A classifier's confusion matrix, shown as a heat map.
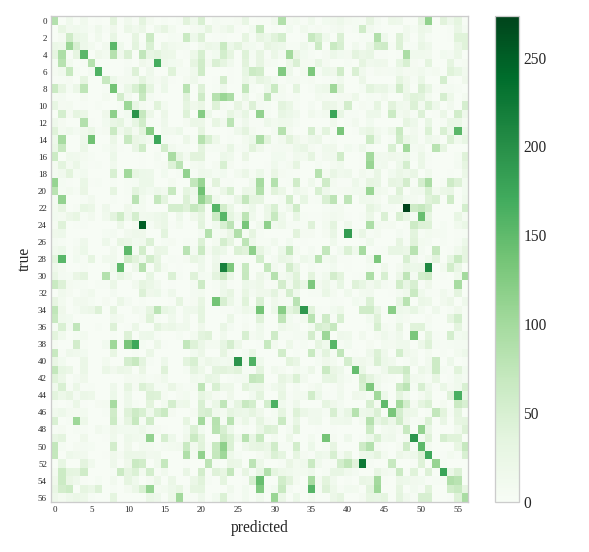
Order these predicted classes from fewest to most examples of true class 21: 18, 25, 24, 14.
24, 25, 18, 14
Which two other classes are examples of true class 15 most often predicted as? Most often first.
48, 52
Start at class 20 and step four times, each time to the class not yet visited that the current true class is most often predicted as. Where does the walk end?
23
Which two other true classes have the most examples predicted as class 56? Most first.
30, 50
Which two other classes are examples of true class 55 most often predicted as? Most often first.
35, 28
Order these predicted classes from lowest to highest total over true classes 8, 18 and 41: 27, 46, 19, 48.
27, 19, 46, 48
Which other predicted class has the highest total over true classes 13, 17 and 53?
55
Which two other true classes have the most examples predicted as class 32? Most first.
4, 27
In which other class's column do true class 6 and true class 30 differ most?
31
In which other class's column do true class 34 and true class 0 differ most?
28
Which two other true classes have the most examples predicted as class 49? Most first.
37, 27
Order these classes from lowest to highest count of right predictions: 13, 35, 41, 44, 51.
35, 44, 13, 41, 51
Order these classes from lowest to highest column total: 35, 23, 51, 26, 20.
35, 26, 51, 23, 20
